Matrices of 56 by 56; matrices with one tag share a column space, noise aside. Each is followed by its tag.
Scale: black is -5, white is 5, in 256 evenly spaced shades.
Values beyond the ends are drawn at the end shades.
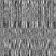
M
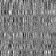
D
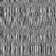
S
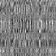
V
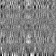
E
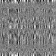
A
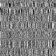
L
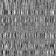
D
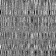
D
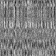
M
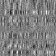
D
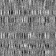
D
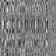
V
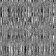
S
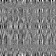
A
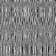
S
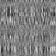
S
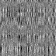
S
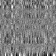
E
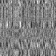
M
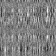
S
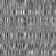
D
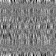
A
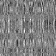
V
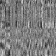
M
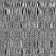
L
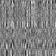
M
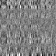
E
